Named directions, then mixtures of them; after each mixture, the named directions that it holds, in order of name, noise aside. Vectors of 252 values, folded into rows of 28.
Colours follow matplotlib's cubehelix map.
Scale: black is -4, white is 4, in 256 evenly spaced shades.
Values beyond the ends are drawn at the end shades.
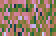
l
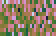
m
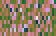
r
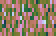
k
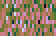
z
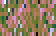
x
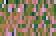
m, x.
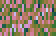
k, r, z.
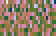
l, m, r.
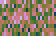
k, l, x.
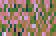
l.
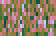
k, m, x.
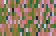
r, x.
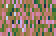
z.
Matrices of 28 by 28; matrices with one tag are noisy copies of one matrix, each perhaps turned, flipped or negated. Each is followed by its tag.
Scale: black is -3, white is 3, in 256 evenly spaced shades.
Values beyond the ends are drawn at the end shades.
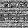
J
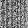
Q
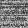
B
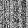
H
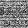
J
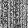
J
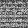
Q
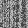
H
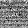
Q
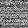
B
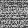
J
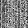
J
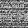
J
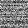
B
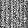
Q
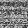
H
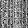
J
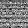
Q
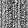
J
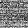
J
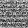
Q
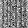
Q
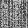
J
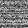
B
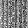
Q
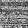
H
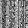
H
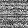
B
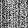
J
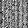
Q
